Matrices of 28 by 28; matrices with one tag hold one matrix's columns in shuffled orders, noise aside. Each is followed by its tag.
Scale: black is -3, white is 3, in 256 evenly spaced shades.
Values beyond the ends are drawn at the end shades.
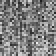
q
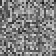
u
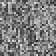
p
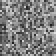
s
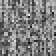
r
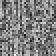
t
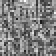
r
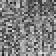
q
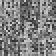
t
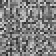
u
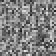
p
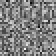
u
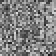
p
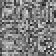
u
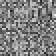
u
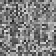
p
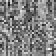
t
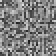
u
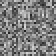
u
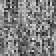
r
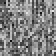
r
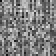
r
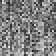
q
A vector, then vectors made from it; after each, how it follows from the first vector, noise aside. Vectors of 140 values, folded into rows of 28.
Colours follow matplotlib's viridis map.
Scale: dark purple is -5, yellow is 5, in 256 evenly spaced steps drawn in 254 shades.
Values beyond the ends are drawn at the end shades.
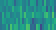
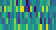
wrapped around, scaled up.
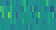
wrapped around, negated, partly zeroed.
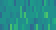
partly zeroed.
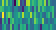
reversed, scaled up.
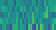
sign-scrambled.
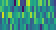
reversed, scaled up.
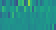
wrapped around, negated, partly zeroed.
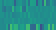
partly zeroed.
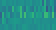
partly zeroed.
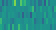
reversed, negated, partly zeroed.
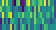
reversed, scaled up.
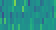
reversed, negated, partly zeroed.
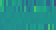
wrapped around, negated, partly zeroed.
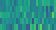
sign-scrambled.
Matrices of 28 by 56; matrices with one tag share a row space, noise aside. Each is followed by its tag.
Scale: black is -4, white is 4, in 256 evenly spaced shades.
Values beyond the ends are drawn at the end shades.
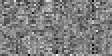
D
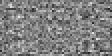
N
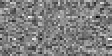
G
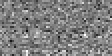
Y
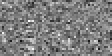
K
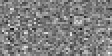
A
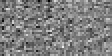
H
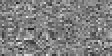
K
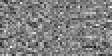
G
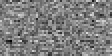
N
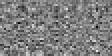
D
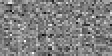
N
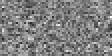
K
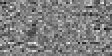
G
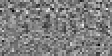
Y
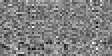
D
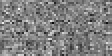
H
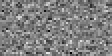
H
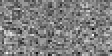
N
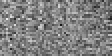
G
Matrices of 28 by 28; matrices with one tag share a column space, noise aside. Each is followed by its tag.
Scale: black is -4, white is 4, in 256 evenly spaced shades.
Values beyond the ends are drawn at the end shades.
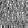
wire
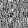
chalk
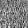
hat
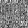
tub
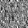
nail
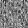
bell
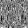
nail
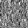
bell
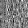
chalk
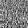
hat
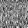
nail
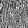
wire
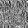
wire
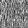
bell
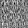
bell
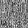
tub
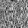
nail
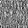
wire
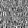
hat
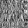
bell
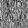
bell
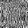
nail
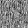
wire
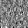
hat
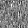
wire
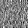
hat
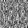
nail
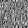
nail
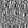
wire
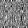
nail
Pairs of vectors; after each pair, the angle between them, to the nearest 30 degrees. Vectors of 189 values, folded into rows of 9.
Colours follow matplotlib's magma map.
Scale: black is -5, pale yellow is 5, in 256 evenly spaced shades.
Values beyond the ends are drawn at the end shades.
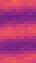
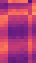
120 degrees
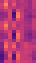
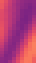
90 degrees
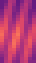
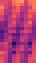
150 degrees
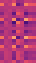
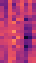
120 degrees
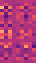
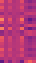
90 degrees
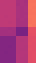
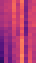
60 degrees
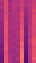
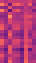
120 degrees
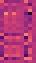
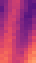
90 degrees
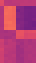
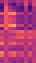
60 degrees
